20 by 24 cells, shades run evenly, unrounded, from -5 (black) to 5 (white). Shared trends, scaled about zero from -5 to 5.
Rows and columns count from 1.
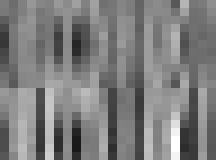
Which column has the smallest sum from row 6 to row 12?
16
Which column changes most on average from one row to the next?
9
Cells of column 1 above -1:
8
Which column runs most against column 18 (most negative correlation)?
15
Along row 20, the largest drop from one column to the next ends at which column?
21
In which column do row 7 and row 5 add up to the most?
20
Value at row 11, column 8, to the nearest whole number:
1
